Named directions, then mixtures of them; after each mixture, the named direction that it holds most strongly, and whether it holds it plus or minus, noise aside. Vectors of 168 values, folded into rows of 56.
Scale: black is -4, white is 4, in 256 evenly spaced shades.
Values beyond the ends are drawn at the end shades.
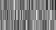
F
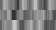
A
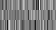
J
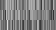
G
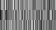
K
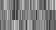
F, minus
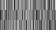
K, plus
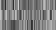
K, minus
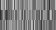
K, plus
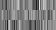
J, plus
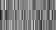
K, plus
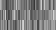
G, minus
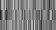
K, plus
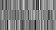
J, plus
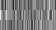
K, minus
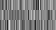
J, plus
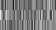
K, minus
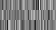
J, plus
